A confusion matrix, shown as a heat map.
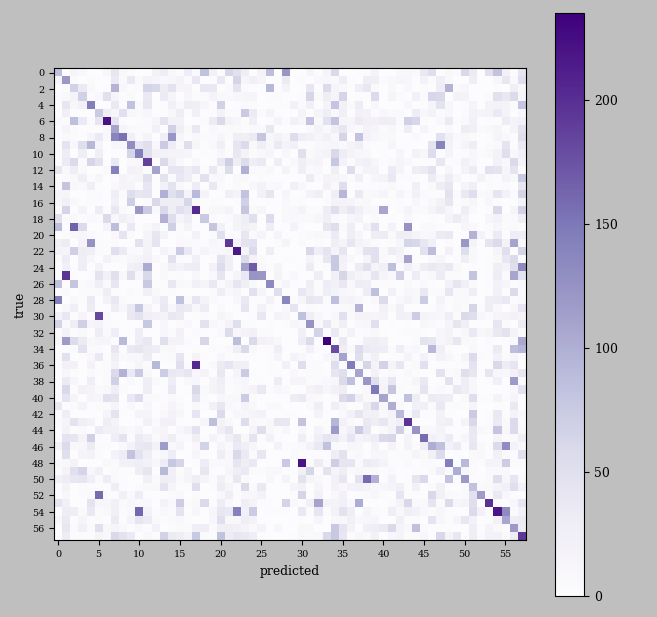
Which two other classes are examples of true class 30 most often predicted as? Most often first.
5, 44
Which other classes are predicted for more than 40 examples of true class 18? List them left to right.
0, 6, 13, 14, 24, 26
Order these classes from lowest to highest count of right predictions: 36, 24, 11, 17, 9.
9, 36, 24, 11, 17
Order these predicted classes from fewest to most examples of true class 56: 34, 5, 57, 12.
12, 57, 5, 34
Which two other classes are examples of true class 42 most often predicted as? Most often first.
51, 20
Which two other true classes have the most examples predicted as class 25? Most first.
8, 44
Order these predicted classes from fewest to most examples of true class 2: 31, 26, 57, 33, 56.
57, 56, 31, 33, 26
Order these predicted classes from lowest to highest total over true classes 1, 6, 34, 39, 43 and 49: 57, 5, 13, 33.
5, 33, 13, 57
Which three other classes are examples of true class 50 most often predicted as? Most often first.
38, 39, 48
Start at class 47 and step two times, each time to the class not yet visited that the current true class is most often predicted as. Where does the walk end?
4
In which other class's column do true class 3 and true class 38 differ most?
36
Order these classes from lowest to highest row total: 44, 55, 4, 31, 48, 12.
55, 31, 4, 44, 12, 48
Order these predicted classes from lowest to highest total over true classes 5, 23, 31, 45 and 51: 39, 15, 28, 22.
28, 15, 22, 39
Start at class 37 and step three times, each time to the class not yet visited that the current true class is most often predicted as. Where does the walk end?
14
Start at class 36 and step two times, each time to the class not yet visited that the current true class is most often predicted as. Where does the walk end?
10
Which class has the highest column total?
34
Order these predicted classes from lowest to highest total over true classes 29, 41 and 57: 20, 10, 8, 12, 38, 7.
12, 38, 8, 10, 7, 20
